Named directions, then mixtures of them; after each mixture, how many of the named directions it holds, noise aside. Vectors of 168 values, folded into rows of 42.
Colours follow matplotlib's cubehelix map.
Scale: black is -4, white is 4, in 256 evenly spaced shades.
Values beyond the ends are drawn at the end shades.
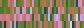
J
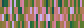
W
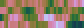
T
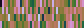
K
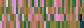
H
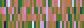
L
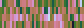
four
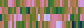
two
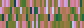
three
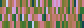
three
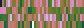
three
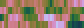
one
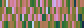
three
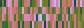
three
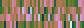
two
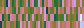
one
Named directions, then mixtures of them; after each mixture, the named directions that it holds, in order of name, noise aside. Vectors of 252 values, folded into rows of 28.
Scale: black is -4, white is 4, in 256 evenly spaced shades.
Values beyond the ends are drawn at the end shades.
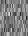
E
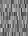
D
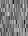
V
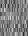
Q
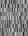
Q.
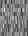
D, E, Q.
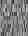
D, E, V.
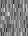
E, Q, V.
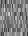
E, Q.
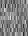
Q.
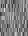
Q, V.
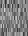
E, Q.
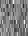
V.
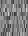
D, E, V.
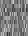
D, E, V.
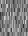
E, Q, V.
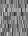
D, E.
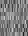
Q.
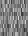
D, Q.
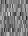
E.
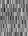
D, E, Q.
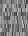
D, E.
